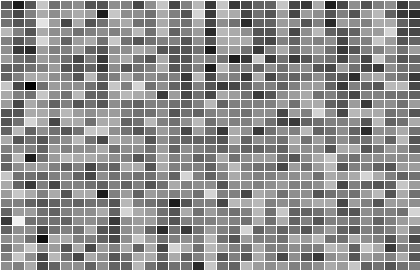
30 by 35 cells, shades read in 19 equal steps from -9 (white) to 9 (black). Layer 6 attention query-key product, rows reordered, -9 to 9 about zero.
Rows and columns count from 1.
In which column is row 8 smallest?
19
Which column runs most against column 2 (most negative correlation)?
10
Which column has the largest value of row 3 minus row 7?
22
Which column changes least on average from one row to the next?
23
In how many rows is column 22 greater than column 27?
18
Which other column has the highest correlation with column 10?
4
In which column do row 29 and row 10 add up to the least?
12
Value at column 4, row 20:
2
